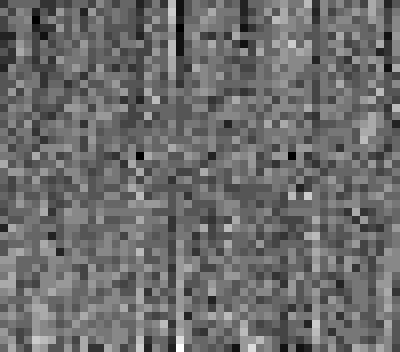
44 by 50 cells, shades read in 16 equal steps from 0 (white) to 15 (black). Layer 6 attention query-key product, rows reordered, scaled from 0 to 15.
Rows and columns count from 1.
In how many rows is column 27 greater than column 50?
19
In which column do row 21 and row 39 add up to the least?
49
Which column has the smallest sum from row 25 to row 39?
18
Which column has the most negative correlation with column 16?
47
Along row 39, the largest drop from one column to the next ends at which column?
40
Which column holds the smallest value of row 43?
23
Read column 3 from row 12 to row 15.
11 9 8 9
